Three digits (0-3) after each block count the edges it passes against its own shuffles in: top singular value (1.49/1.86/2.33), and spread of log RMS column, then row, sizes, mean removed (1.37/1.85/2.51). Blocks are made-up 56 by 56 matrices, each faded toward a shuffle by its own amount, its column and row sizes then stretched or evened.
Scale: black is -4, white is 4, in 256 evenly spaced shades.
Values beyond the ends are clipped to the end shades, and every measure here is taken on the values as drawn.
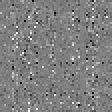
0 2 0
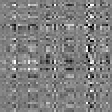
3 3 3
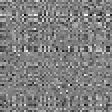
3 1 3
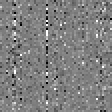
2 3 0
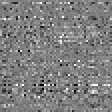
2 0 3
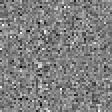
0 1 1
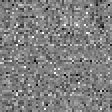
2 0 2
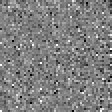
0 2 0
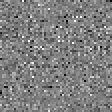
1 0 2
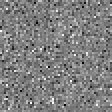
1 0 0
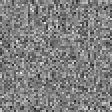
1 0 0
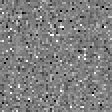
0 0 0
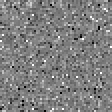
0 0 0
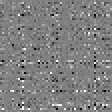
2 2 3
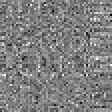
2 1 1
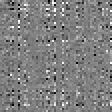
2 3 2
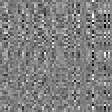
3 3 2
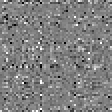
2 1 2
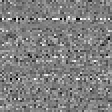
1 0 3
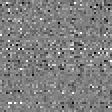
1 1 3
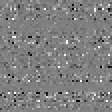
1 1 3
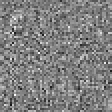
2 1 1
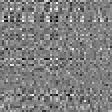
3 2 3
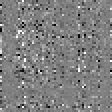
0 3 2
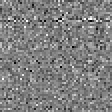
2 0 2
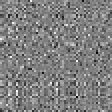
3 2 1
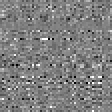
2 1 3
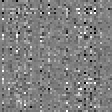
0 3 2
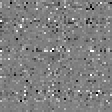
0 1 2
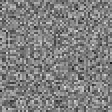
2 0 1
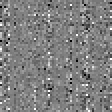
0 3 0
